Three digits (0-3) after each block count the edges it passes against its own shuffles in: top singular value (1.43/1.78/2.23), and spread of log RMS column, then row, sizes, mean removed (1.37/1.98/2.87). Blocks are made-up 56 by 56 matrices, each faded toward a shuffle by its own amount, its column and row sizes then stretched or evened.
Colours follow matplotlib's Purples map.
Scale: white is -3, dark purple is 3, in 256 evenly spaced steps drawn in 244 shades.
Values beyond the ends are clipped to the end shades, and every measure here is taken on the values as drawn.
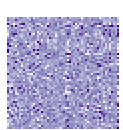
2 2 1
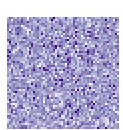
1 1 0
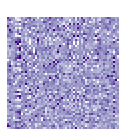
2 2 0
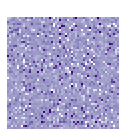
0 1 1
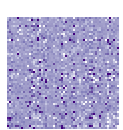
1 2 2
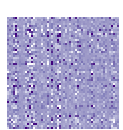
0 3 2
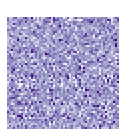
1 1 1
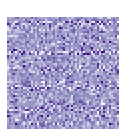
2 1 2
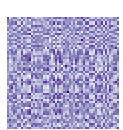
3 2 1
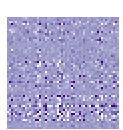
2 2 3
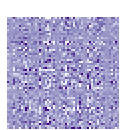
0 3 3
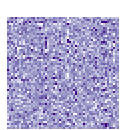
1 2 1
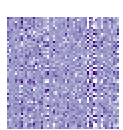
3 3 1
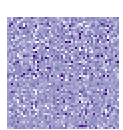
0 2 2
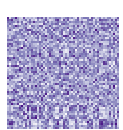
3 0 1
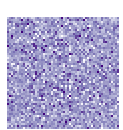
0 1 0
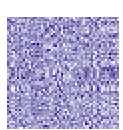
2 0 0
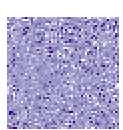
1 1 1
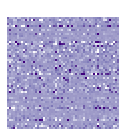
0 1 3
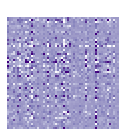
0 3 3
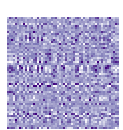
3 0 3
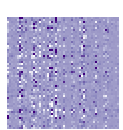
1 3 2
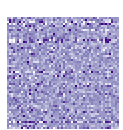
2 1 2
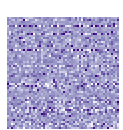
2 0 3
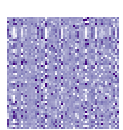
3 3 0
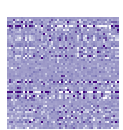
3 0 3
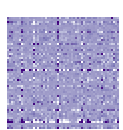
3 2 3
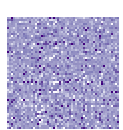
0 1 2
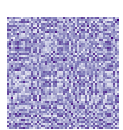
3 0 1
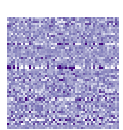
3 0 3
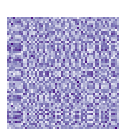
3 0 1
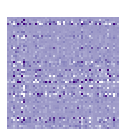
1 2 3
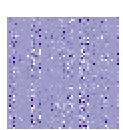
0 3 1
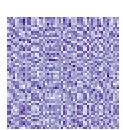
3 2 0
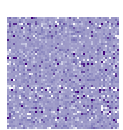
0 1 2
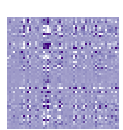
3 3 3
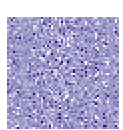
0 2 0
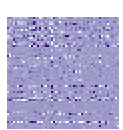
2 1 3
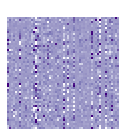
1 3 1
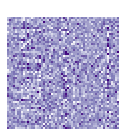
1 2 0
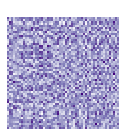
3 1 1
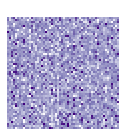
0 2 0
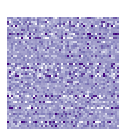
0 0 3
